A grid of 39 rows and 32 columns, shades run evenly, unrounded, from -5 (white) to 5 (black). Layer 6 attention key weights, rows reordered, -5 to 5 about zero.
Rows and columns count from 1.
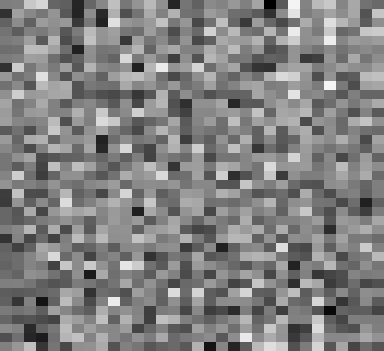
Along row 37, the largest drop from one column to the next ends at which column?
27
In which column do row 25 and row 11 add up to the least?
25
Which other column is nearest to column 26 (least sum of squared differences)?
19
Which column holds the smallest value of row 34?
10
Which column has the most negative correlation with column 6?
3
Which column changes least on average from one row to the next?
30
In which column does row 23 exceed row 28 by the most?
31
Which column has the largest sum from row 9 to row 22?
16
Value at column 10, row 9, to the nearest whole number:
-1
